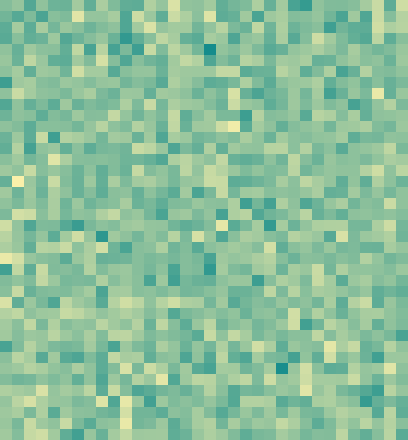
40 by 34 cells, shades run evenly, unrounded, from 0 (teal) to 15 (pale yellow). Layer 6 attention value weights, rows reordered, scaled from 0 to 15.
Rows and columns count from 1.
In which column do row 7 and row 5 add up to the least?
10
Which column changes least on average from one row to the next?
34
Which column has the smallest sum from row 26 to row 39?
32
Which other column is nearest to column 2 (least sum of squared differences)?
8
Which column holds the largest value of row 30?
25
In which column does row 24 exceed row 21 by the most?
23
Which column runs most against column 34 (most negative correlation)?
11
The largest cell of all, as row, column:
17, 2
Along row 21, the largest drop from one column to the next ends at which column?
20
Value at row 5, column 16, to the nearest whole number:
9
